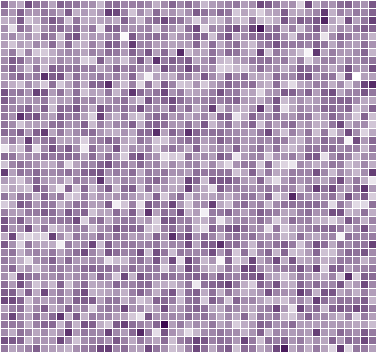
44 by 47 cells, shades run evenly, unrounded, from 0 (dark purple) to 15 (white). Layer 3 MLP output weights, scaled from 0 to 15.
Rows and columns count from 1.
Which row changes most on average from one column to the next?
33
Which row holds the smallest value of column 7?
30
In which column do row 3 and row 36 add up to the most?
25
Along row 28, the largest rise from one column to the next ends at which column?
11
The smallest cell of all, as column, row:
21, 41
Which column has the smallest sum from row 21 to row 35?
24
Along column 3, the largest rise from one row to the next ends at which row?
16
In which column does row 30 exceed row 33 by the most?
43
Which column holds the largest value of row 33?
28
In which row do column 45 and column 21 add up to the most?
10
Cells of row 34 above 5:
42
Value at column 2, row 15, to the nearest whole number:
8
